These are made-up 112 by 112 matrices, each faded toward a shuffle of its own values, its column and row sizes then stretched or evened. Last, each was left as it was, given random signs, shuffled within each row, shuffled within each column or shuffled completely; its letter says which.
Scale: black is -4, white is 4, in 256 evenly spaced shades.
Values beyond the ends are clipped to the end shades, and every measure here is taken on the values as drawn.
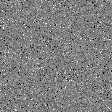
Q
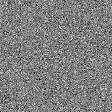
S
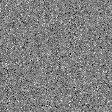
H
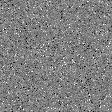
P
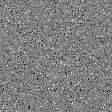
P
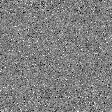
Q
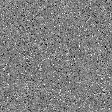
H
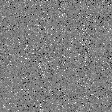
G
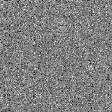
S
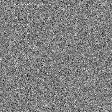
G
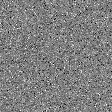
P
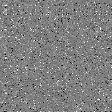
S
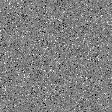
H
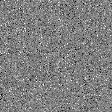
G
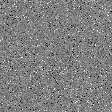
Q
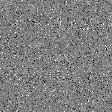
G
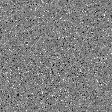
Q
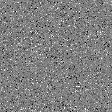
G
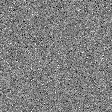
P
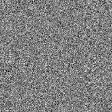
S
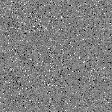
S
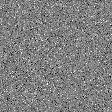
P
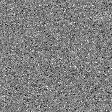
Q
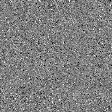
G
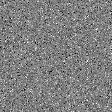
H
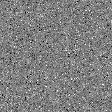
H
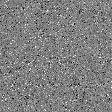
Q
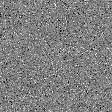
P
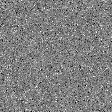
Q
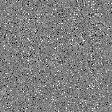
S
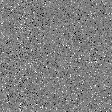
H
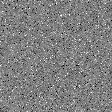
P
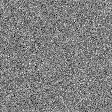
P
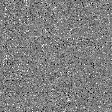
G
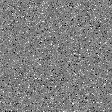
Q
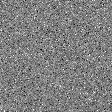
P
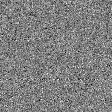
Q
